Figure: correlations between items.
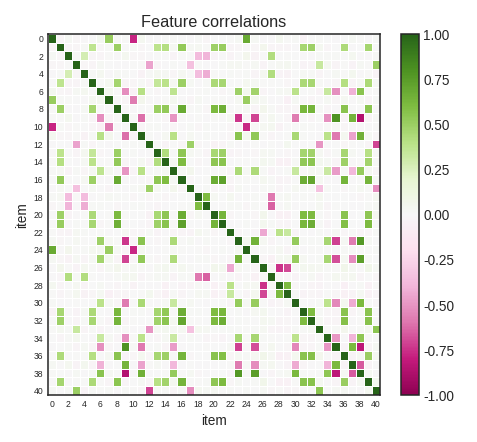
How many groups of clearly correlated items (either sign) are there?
6
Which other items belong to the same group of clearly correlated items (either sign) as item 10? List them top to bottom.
0, 7, 24
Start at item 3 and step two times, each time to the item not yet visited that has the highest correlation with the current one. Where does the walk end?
33
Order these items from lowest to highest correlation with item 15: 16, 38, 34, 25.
16, 34, 25, 38
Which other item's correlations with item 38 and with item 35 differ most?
9
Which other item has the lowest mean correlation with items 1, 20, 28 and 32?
26
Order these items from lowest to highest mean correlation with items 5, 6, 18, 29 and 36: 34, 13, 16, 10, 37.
37, 10, 34, 13, 16
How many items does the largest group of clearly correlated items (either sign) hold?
12
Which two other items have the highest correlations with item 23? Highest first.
38, 25
